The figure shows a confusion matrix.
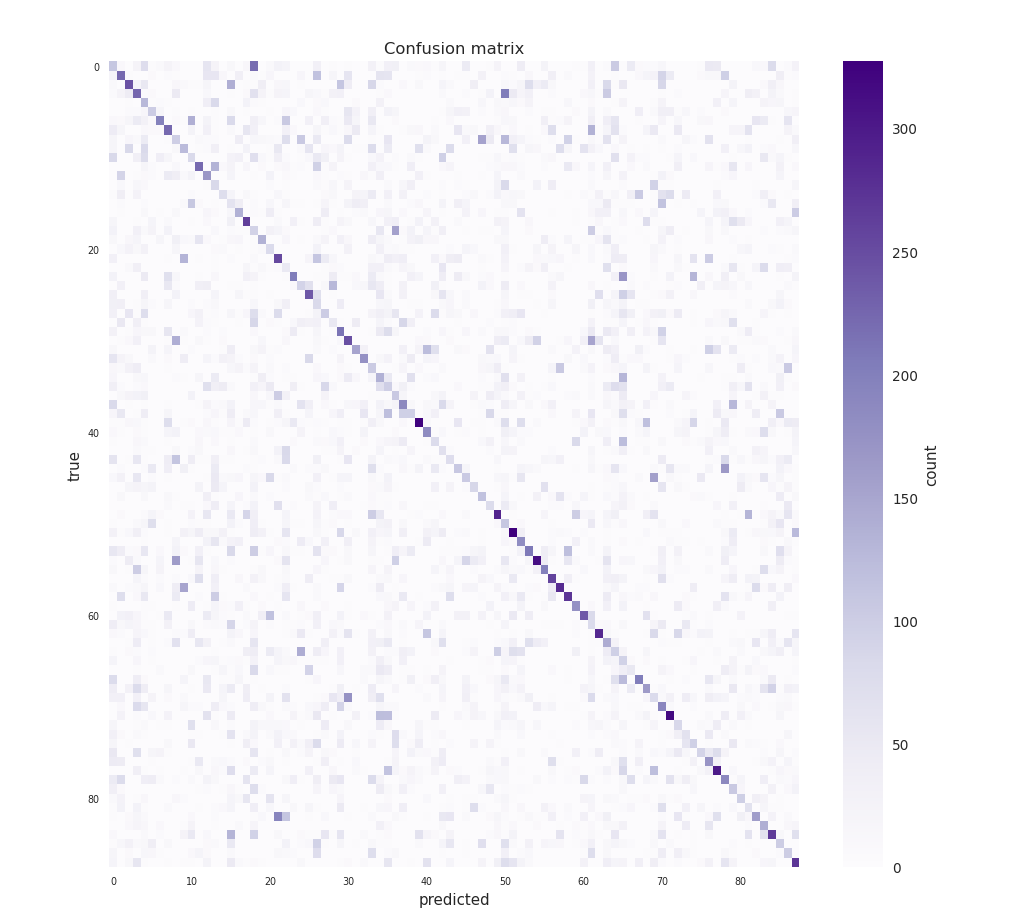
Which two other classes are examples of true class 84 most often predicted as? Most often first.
15, 18
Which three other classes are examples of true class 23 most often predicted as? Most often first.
65, 74, 7
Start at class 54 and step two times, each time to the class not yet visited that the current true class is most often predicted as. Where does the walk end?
47
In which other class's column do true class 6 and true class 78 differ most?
10
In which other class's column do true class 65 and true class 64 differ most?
24
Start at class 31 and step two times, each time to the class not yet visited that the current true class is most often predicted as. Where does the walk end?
83
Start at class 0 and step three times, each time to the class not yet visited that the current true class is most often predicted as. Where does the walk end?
21
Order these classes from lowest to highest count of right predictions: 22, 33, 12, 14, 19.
22, 14, 33, 19, 12
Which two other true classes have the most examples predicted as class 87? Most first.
51, 16
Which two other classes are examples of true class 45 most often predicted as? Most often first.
69, 20
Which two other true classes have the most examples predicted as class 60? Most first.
78, 9
